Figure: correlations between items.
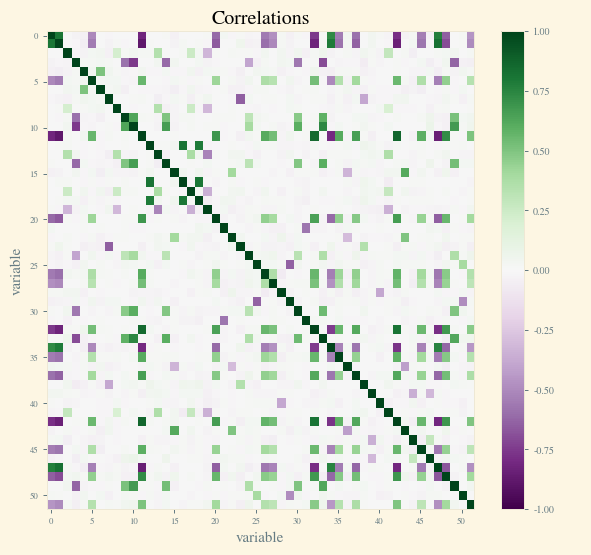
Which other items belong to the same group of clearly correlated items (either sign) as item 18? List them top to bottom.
12, 16
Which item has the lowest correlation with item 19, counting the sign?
13
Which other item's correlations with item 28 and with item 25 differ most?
29
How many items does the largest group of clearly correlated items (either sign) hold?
16
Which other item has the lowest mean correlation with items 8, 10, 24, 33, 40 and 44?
3
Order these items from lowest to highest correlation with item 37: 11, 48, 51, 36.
36, 51, 48, 11
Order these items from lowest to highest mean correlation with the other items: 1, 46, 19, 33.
1, 19, 46, 33
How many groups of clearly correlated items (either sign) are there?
11
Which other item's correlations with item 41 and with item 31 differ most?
21
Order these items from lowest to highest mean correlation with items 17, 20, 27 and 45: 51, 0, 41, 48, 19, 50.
0, 19, 50, 41, 51, 48
